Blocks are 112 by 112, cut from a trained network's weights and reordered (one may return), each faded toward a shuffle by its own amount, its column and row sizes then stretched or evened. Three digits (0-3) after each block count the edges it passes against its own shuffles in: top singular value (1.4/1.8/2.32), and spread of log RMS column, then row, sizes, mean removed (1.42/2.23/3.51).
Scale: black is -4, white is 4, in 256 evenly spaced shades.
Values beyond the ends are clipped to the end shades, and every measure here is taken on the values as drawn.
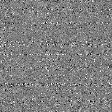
0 1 2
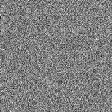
2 0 0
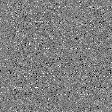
0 1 2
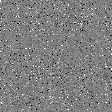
0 1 2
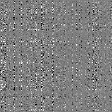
1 3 2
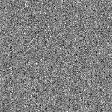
1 1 0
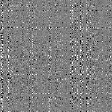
2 3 2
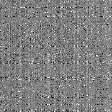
2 0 2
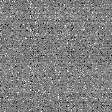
1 1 0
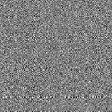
3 2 2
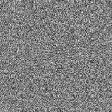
2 1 0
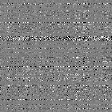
1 2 3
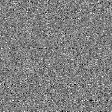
1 0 2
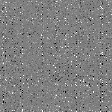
0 2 1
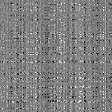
3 2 3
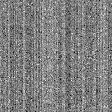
3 0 1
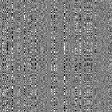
3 3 1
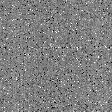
0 0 1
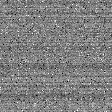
2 0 0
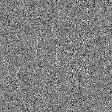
0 2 0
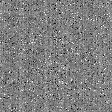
1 0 1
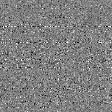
1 1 2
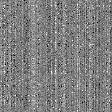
3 2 1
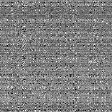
3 2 2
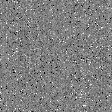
0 1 0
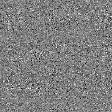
0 1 2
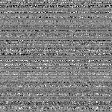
3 0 3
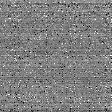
2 1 1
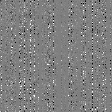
1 3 0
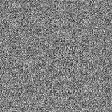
2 0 0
